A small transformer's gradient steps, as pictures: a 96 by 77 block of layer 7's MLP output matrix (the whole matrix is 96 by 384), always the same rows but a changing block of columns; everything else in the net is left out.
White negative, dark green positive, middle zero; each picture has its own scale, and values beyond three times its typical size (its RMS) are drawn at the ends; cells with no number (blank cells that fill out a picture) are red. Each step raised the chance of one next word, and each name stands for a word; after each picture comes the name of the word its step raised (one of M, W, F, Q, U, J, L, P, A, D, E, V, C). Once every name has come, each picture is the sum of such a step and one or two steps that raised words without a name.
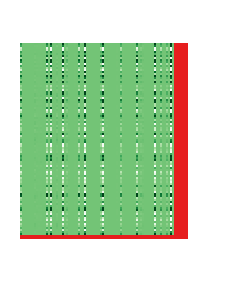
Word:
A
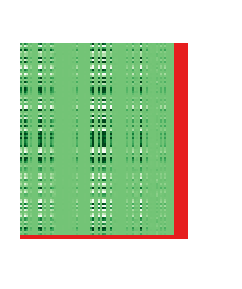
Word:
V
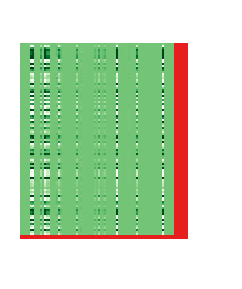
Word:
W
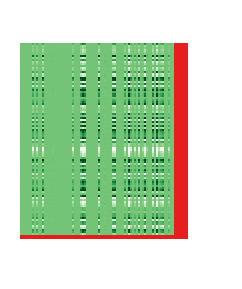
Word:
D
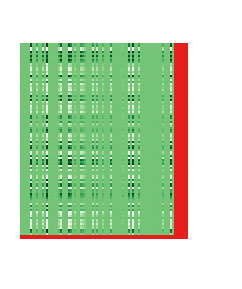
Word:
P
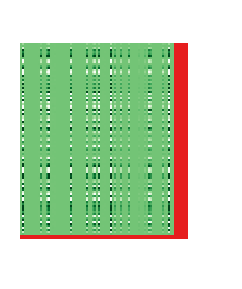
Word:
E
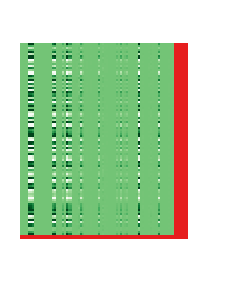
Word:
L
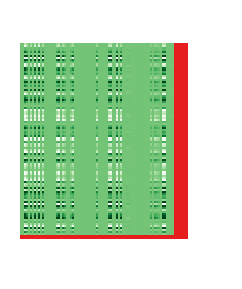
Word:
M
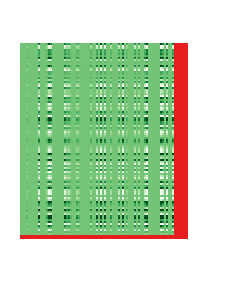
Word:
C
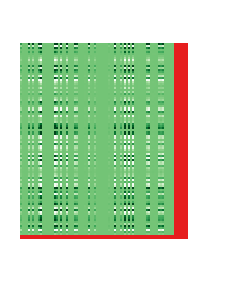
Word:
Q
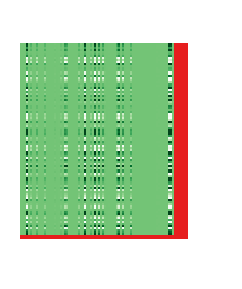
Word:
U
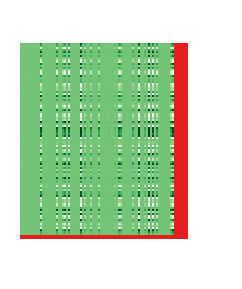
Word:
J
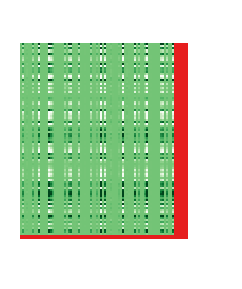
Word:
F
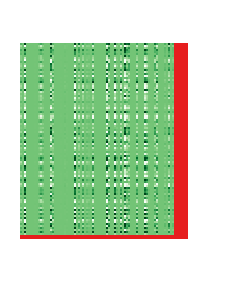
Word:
Q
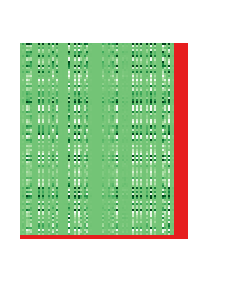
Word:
Q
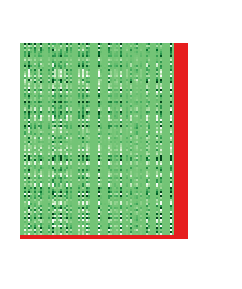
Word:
Q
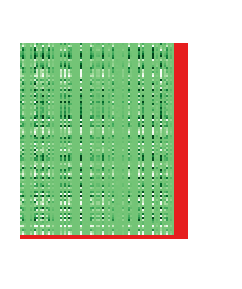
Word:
W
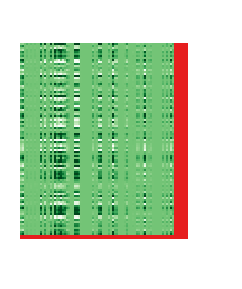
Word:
A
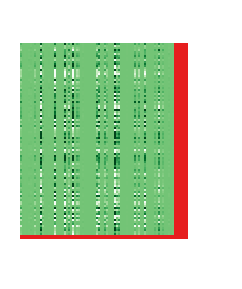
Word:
V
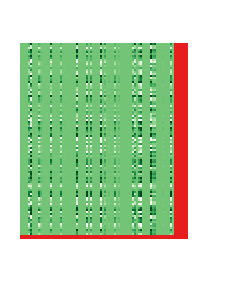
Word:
J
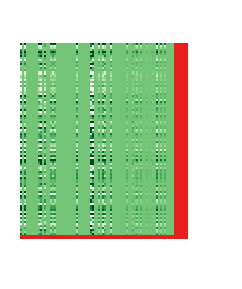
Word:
P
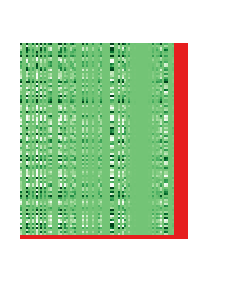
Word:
Q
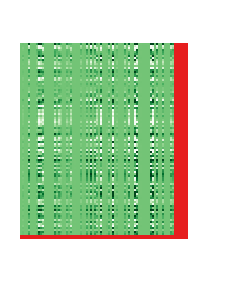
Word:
M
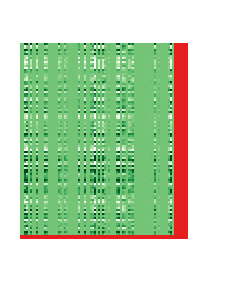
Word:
U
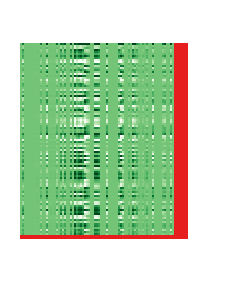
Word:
Q
